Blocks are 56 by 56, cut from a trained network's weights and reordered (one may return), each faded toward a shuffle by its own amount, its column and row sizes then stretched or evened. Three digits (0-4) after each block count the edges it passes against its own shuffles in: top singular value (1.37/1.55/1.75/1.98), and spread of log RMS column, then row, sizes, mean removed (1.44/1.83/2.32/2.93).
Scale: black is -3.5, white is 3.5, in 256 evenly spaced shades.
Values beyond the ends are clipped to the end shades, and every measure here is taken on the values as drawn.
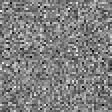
1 1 0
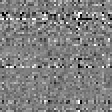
4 1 4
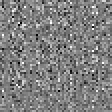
2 4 2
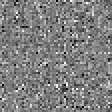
2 3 2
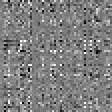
4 4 3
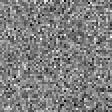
0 0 0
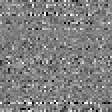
2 1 4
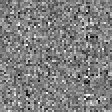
2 2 1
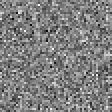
1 0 0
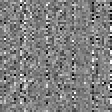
4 4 0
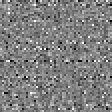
0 0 3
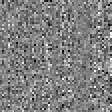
0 4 0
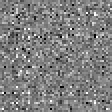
0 2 3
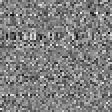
4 0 3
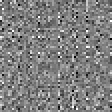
4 4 2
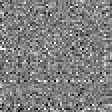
2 1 3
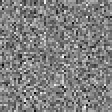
3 2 0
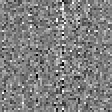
1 3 0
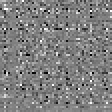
0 3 4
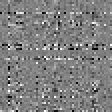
2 3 4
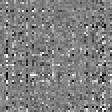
1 4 3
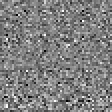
1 1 2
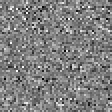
0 0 3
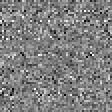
0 1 3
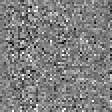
2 3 1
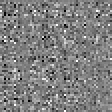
0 3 3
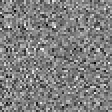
4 0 2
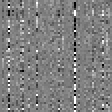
4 4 0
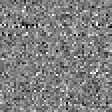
0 1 3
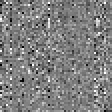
0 4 1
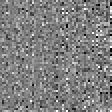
0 4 0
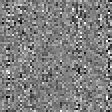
2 4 0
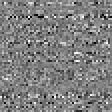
3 0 4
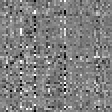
4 4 2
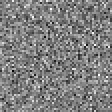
2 0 0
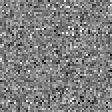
0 0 2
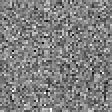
0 1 0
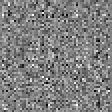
3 3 2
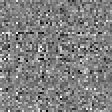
1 3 3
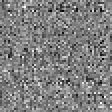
1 2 2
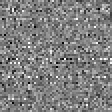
0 0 3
